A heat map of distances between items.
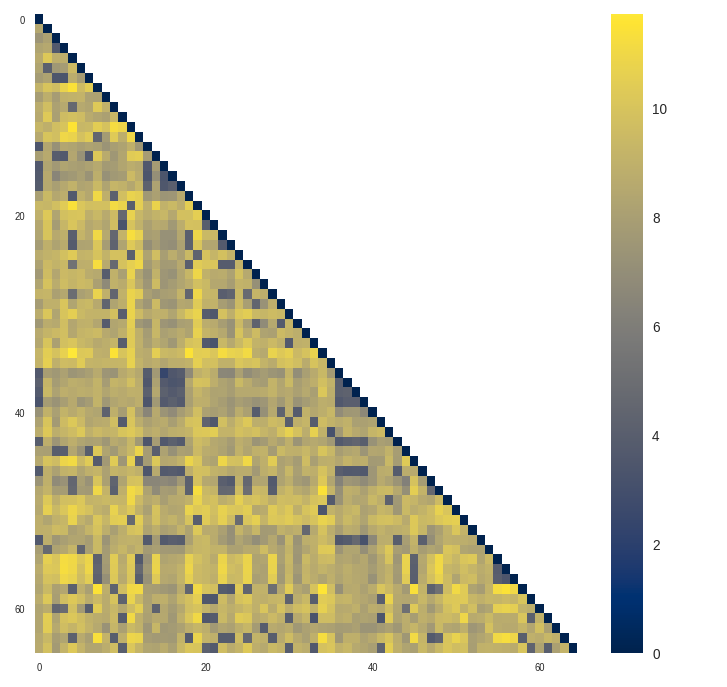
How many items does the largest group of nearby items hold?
12
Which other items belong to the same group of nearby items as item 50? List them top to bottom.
34
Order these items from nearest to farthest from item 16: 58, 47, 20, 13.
13, 47, 58, 20
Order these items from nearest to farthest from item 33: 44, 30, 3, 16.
30, 16, 44, 3
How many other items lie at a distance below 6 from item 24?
3
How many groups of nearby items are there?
12
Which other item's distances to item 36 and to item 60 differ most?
15
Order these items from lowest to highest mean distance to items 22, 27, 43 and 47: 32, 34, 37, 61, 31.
37, 31, 32, 61, 34
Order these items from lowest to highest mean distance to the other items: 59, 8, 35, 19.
8, 59, 35, 19
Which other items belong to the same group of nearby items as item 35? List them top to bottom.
42, 49
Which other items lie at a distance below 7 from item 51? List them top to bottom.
11, 19, 24
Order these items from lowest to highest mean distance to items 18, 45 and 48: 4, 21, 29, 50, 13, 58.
4, 58, 13, 29, 21, 50
